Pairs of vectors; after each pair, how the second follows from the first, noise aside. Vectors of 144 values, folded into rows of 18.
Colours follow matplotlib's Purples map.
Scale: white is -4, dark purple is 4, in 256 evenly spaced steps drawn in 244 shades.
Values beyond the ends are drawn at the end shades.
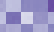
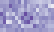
negated, partly zeroed.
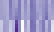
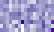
sign-scrambled.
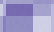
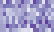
shuffled.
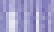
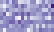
shuffled.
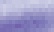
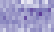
wrapped around, negated, partly zeroed.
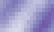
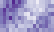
reversed.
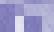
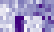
negated, scaled up.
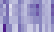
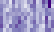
reversed.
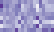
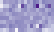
negated, partly zeroed.
